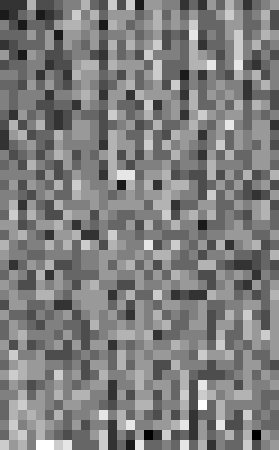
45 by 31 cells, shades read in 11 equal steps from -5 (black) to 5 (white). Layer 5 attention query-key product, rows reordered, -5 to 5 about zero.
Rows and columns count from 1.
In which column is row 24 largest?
13
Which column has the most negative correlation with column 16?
15
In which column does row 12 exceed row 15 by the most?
23
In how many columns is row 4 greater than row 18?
11
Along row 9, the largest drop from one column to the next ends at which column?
21
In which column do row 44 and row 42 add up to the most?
12
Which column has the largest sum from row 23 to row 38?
17
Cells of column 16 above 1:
5
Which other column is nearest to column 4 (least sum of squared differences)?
30
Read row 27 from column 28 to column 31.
-3 -2 -1 -2
